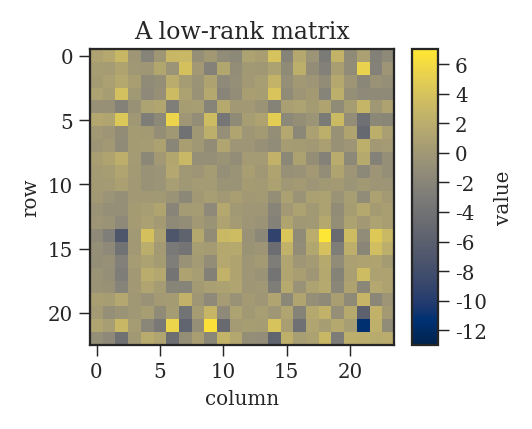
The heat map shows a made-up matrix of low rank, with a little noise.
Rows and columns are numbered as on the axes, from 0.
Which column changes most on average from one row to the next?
21
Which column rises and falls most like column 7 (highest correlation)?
16
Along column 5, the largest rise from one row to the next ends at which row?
22
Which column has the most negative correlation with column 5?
9
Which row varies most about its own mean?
14
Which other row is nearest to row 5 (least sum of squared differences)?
3
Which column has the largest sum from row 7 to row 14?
18
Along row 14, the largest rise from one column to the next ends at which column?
15
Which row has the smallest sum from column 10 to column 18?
5
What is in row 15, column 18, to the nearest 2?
4
